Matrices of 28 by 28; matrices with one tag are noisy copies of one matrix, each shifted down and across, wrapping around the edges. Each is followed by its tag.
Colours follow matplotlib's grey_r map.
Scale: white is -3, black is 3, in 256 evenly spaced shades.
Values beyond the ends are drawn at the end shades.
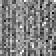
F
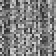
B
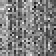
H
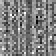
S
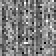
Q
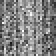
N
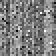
H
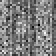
Q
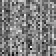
Q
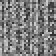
S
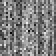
Q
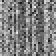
B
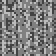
S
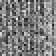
F
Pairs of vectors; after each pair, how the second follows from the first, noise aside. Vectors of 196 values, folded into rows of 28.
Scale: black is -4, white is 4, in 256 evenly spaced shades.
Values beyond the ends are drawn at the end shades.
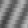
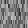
shuffled.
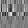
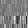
reversed, partly zeroed.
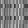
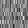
shuffled.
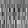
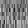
copied.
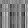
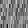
shuffled.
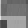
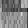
reversed, negated.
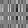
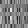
reversed, negated.
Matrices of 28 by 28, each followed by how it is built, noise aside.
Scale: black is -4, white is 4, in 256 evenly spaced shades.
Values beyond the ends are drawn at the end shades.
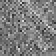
Toeplitz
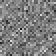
Hankel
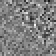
upper triangular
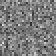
noise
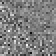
lower triangular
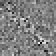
banded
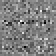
uneven rows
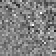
upper triangular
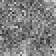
smooth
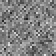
Hankel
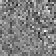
upper triangular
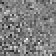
lower triangular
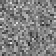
noise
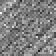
Hankel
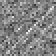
Hankel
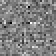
uneven rows
